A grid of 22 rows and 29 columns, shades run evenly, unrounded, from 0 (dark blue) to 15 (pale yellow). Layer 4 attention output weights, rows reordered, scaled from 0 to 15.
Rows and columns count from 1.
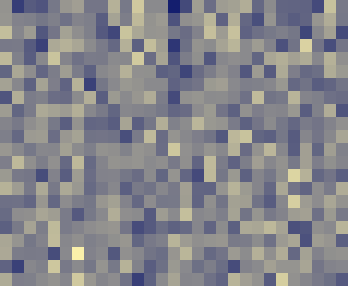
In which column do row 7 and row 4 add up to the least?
15
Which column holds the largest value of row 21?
5
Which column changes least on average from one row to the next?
9
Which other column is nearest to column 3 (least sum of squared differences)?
27
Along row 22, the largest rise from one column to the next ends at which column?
24
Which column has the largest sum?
7
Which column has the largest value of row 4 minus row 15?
26
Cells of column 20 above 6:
18
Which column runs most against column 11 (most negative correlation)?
21
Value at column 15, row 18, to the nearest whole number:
5
